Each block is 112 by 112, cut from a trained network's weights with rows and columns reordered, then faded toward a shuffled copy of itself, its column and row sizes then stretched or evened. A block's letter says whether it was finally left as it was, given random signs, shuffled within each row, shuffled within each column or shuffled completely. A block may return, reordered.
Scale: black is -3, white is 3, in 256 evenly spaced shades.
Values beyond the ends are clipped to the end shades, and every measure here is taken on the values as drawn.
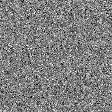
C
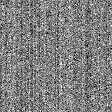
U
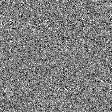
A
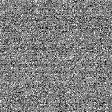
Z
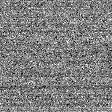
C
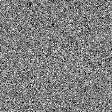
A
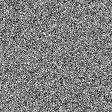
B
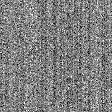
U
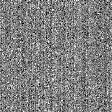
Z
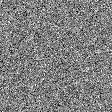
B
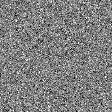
U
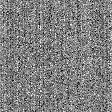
U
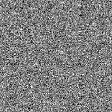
Z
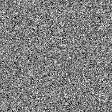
A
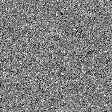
U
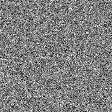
C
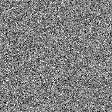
U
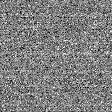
C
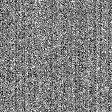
U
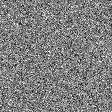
B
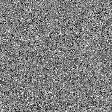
C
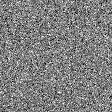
B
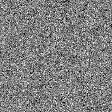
U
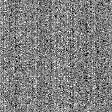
Z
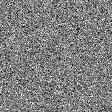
B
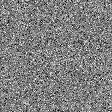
B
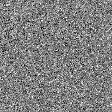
A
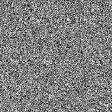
Z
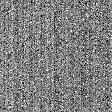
U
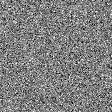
B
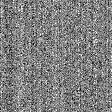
U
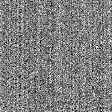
Z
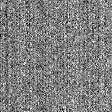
Z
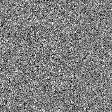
U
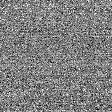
C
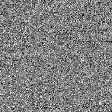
A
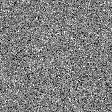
B
